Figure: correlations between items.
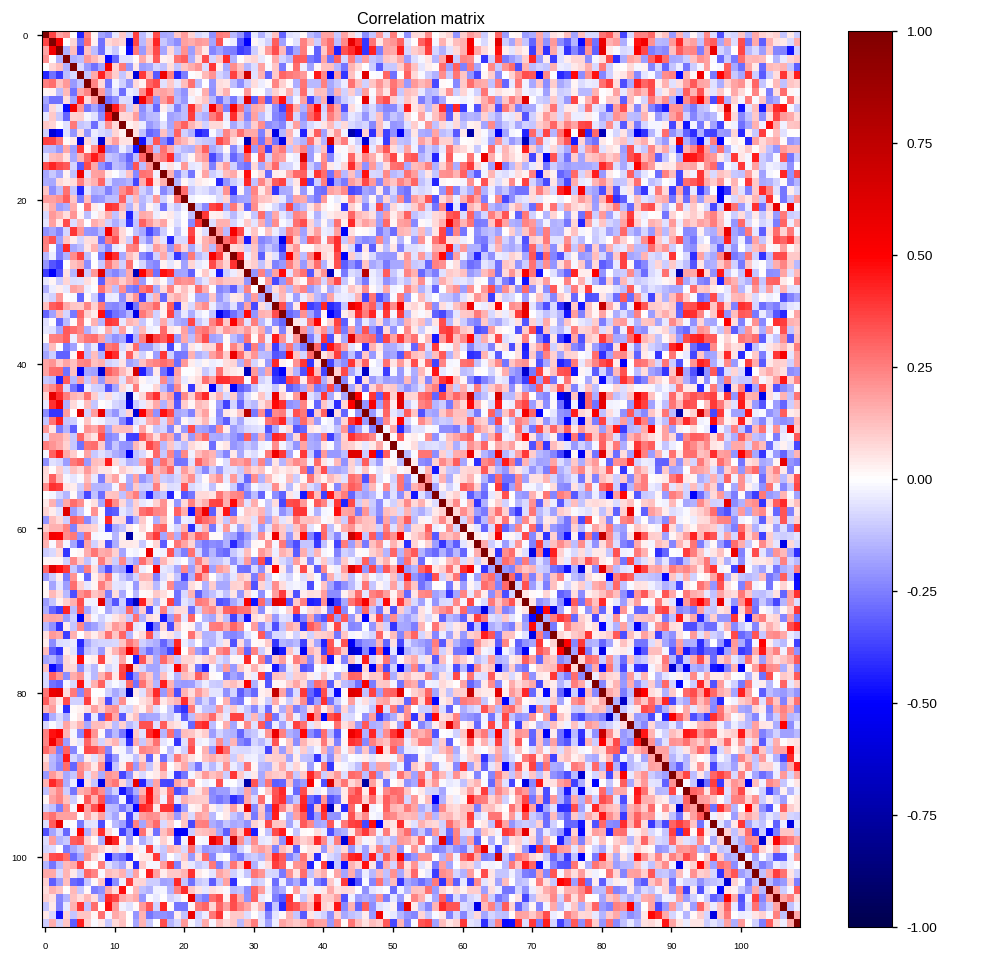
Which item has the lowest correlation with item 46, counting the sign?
91
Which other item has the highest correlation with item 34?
69
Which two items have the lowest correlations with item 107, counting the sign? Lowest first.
96, 2
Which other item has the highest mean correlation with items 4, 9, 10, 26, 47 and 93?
98
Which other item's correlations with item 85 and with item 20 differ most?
92
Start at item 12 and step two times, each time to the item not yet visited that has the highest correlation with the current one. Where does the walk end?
75
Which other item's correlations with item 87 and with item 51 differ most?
48
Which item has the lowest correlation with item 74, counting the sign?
44
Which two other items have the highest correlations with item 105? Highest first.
21, 98
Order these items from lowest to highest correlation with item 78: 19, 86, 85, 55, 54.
19, 85, 54, 86, 55
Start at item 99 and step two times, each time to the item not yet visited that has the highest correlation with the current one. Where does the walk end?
15
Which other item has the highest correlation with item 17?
5
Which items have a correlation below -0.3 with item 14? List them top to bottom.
13, 32, 41, 91
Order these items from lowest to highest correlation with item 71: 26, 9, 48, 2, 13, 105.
26, 9, 105, 2, 13, 48
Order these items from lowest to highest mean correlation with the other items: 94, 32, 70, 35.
32, 70, 35, 94
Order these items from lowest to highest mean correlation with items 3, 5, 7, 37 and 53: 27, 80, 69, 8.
27, 80, 69, 8
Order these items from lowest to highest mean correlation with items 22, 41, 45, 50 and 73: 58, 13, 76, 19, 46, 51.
46, 76, 19, 58, 51, 13
